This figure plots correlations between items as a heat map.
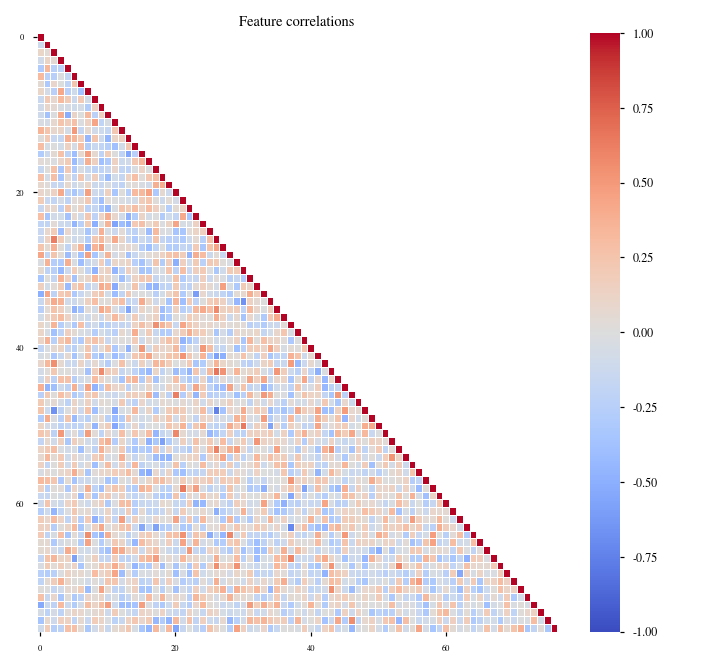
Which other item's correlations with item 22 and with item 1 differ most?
39
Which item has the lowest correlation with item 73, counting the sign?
0
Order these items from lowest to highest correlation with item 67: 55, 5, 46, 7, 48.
5, 48, 55, 46, 7
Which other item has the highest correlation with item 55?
62
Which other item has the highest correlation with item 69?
11
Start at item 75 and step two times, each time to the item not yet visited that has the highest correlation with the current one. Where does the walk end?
20
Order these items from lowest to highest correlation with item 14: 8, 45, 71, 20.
8, 45, 71, 20
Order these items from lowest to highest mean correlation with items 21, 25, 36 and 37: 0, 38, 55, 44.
44, 55, 0, 38
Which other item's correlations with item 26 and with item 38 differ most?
48
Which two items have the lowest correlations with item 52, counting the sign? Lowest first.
18, 16
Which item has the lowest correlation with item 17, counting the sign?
63
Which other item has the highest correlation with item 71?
43
